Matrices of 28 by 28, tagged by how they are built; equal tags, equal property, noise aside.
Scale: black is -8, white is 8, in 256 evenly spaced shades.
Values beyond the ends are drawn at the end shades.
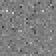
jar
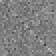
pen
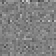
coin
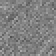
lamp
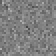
pen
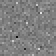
jar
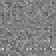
coin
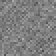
lamp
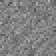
lamp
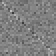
pen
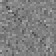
pen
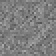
lamp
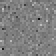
jar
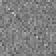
pen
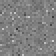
jar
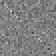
pen
